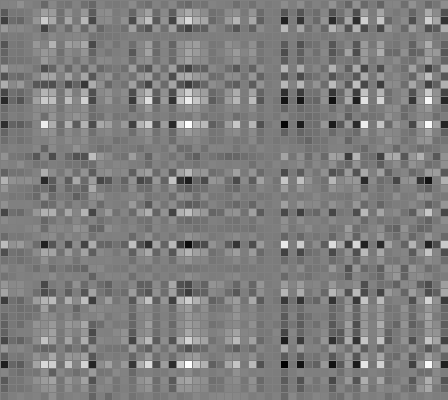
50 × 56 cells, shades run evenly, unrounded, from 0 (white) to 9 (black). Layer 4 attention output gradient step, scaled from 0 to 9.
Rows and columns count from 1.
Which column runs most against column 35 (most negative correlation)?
34
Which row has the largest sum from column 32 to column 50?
46
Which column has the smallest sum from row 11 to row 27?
54
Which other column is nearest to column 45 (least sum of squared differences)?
42
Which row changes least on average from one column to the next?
5
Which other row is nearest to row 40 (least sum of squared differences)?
30
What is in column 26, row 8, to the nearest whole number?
4
